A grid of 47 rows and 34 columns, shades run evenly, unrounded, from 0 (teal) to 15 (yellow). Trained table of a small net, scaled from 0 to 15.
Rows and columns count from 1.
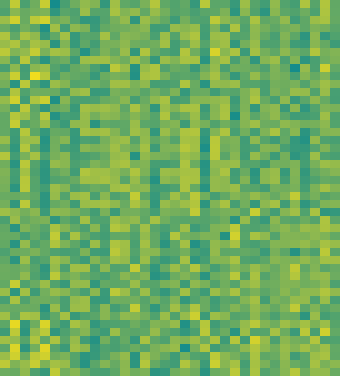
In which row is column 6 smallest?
1
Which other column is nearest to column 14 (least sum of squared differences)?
9
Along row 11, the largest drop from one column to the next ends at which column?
4
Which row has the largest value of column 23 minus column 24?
15
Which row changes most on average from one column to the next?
42
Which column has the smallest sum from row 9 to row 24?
21
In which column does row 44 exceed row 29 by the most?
2
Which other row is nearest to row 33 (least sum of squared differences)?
31
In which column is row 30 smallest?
23
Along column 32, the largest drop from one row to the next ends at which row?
8
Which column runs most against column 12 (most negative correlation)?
26
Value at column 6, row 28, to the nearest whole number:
2
